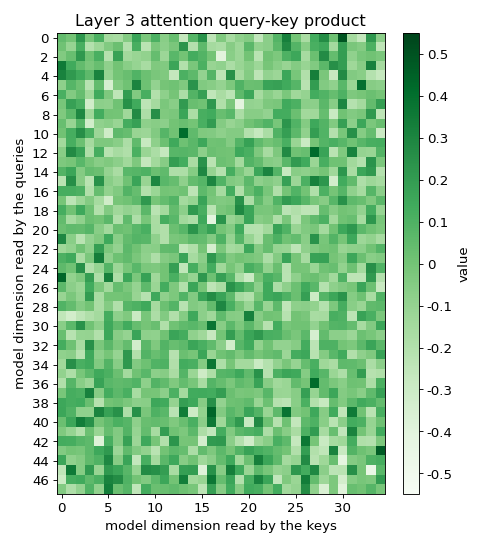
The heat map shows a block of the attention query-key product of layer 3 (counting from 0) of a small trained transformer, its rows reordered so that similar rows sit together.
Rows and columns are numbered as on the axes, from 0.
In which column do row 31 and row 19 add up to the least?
16
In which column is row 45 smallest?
33
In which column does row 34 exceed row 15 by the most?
3
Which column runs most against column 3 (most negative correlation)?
8
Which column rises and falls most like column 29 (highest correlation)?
34
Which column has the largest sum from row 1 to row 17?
30
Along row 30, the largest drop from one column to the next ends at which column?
17
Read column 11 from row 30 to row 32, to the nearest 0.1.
-0.2 0 0.1
